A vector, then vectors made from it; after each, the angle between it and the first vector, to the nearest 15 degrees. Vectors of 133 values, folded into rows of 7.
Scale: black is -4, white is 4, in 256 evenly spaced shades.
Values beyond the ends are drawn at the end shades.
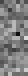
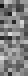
105 degrees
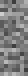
120 degrees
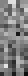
75 degrees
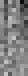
105 degrees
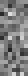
105 degrees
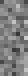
45 degrees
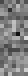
15 degrees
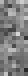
135 degrees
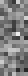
150 degrees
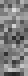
90 degrees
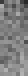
75 degrees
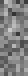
45 degrees
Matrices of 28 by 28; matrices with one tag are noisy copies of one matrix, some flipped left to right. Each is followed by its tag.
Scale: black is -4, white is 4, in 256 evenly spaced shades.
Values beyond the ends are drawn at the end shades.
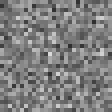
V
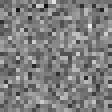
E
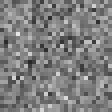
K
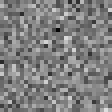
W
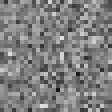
V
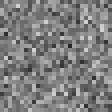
K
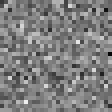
E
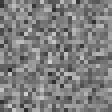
V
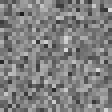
W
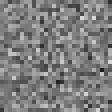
V
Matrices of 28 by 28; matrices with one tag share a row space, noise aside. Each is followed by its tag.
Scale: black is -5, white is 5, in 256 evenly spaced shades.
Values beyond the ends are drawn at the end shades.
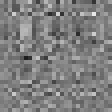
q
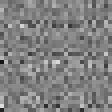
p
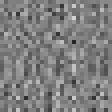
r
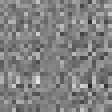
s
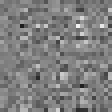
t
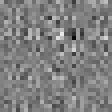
r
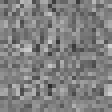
q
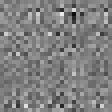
r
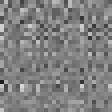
p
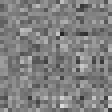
t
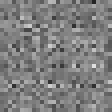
q
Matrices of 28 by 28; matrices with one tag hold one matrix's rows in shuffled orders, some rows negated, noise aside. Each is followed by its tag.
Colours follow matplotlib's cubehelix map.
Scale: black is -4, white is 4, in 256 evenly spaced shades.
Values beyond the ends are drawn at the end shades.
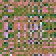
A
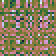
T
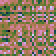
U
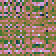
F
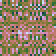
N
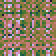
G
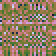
N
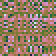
A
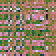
F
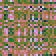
A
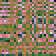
U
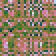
A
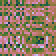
F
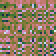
U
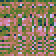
U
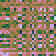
U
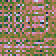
F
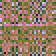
N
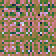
T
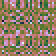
T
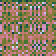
N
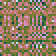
N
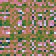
U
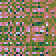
F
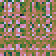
G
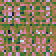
G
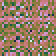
T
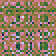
T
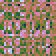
G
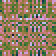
N
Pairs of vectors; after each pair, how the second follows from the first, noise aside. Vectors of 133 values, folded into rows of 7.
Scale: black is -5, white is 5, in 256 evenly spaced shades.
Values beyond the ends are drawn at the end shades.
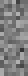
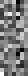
scaled up.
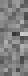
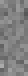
wrapped around, shrunk.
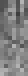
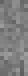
wrapped around, shrunk.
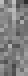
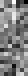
scaled up.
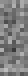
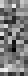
scaled up.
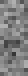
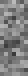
copied.
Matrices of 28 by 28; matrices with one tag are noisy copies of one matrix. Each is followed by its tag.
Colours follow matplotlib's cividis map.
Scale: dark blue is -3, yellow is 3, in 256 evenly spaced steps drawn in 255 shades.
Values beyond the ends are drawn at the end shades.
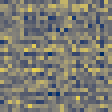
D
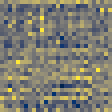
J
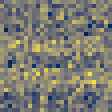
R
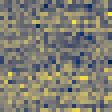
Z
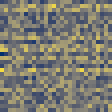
D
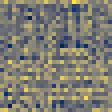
J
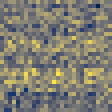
R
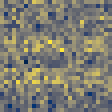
R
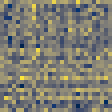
J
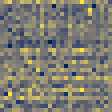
J
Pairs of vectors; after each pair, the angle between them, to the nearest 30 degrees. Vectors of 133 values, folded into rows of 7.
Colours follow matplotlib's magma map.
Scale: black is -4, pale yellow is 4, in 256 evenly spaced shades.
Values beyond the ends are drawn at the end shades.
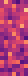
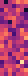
150 degrees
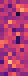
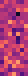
30 degrees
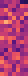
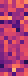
120 degrees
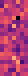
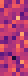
150 degrees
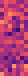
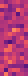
120 degrees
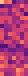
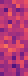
120 degrees
